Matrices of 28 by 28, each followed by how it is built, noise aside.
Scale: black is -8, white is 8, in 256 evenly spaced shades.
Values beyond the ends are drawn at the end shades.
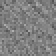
Toeplitz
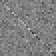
diagonal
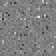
sparse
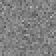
noise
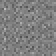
repeating rows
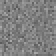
repeating rows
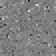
sparse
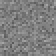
noise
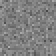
noise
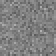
repeating rows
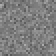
noise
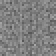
repeating rows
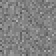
repeating rows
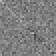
diagonal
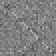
diagonal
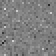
sparse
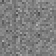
repeating rows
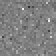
sparse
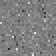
sparse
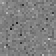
sparse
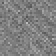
Toeplitz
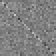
diagonal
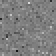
sparse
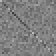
diagonal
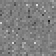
sparse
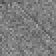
Toeplitz
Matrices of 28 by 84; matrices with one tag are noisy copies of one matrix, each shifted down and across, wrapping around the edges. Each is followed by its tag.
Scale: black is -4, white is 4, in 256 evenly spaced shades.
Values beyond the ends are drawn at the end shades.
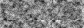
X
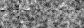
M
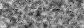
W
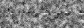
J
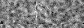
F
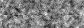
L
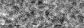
W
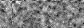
X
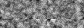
X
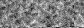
M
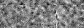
F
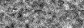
W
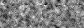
L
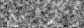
M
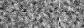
F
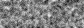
J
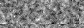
M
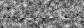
J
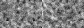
F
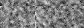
F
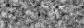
X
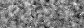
L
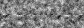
J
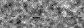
W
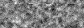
W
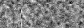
F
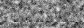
J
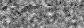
J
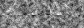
M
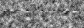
J
